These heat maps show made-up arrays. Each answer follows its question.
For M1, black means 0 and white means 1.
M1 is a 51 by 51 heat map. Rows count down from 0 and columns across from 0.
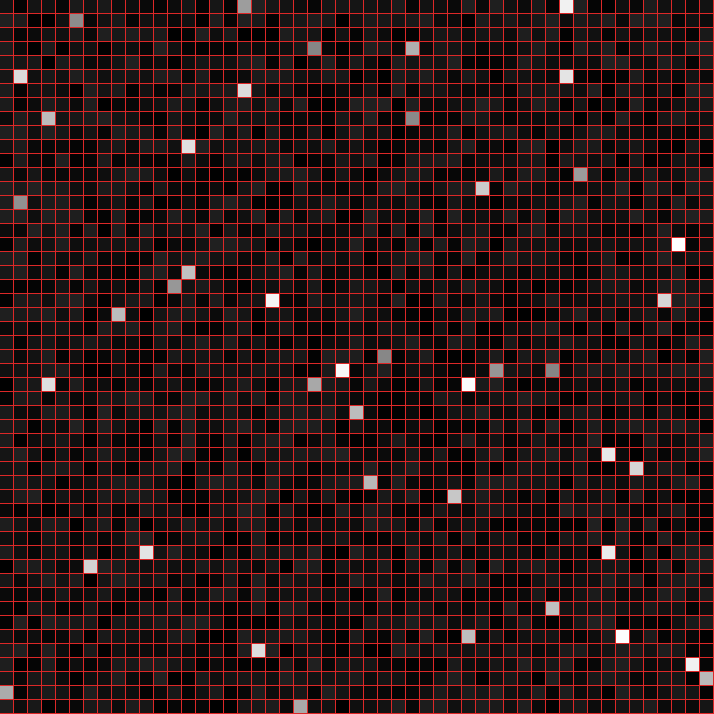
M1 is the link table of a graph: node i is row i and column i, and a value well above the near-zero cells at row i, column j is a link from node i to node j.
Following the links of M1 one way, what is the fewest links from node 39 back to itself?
2
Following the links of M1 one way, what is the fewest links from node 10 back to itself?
5
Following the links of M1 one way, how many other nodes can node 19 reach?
9
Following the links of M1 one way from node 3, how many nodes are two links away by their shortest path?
2
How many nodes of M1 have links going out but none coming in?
3
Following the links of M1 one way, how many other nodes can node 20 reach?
2
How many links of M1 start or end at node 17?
3
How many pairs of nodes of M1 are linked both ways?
3
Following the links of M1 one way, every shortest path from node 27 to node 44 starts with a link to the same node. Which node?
node 33
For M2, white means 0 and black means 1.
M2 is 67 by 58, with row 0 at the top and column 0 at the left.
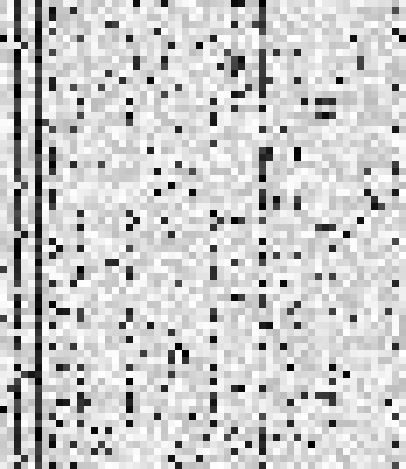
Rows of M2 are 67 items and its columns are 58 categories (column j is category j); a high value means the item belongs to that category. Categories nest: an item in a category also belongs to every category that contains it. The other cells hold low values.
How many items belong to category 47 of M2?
11
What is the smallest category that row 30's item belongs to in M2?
11
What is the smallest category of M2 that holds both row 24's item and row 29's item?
7
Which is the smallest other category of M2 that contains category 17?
21
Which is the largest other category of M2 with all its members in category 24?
3
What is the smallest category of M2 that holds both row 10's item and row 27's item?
37
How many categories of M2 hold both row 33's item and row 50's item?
2
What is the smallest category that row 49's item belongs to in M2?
40
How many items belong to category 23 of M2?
6
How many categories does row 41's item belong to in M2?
1
